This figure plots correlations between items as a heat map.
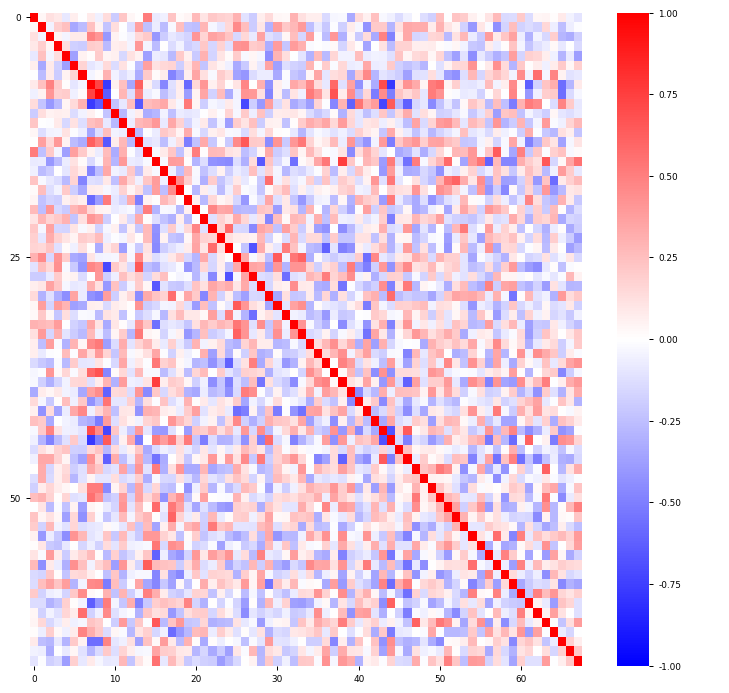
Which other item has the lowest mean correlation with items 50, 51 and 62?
58
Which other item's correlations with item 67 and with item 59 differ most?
15
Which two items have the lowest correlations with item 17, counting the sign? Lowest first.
64, 6
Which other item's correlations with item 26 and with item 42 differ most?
9
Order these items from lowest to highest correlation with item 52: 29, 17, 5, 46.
5, 46, 29, 17
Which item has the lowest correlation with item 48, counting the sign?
57
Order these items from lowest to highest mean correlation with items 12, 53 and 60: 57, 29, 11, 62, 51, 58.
51, 58, 11, 62, 29, 57
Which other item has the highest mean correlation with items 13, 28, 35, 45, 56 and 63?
7
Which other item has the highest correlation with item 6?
62
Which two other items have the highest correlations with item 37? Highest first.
8, 7
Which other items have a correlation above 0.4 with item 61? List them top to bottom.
9, 19, 44
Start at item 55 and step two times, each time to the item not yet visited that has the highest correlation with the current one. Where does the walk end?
38
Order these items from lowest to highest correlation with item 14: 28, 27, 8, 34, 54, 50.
27, 8, 28, 50, 34, 54
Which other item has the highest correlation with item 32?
25
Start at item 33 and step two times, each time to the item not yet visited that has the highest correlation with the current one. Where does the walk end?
30
